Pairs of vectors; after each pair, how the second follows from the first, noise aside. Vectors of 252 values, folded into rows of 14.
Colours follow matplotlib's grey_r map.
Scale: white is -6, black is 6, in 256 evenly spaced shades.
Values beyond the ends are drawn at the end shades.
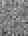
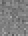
negated, shrunk.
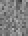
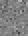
negated, partly zeroed.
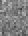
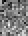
negated, scaled up.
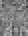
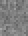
reversed, negated, shrunk.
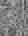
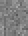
reversed, negated, shrunk.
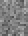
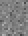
negated, partly zeroed.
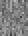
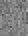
wrapped around, negated, shrunk.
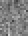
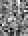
reversed, scaled up.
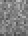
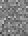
shuffled.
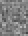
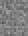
wrapped around, shrunk.
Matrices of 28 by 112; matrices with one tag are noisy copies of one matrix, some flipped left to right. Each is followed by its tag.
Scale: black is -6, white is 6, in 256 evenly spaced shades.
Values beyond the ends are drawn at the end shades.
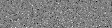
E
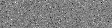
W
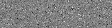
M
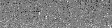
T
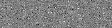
M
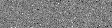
E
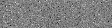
W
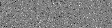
E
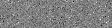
W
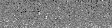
T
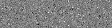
M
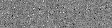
M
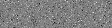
W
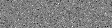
E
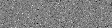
E
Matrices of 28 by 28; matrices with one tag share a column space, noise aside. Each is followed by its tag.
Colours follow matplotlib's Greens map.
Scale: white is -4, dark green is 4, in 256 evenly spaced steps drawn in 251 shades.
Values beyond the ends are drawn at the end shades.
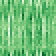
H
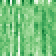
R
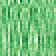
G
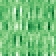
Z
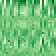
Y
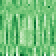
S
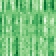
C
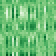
Z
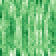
H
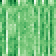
R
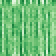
R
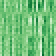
C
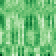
S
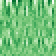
Y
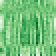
S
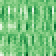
Z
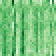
R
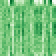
R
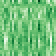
G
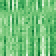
C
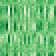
Z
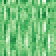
G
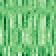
S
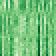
C
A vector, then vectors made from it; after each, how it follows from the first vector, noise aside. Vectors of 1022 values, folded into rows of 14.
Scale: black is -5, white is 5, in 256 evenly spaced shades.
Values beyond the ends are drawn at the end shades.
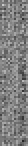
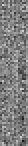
copied.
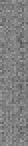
wrapped around, shrunk.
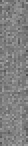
wrapped around, shrunk.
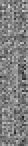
copied.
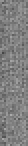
wrapped around, shrunk.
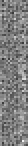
negated.
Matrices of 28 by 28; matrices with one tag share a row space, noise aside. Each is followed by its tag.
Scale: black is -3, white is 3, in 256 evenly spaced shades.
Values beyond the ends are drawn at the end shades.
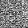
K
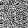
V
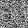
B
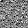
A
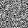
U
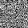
A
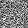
A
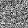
A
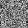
U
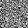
U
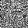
U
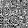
V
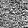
K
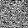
K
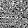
V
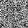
U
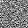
V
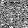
K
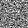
K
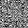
B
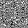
A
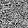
B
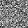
V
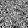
U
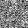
K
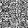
B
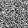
A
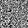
B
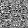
B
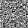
V
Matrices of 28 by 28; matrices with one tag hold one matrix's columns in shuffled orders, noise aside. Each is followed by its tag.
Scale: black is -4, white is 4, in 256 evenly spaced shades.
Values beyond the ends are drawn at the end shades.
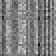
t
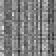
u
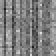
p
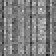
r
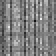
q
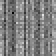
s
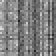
u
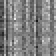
q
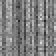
q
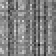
t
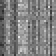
t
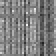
r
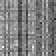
u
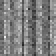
t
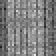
p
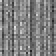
u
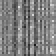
t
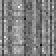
t
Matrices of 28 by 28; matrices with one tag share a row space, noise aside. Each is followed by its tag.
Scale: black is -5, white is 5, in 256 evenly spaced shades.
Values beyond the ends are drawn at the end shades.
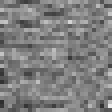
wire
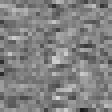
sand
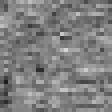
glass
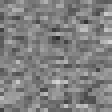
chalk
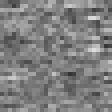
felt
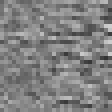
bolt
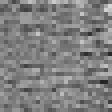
bolt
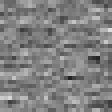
felt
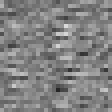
sand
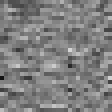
wire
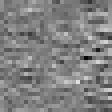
bolt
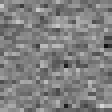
chalk
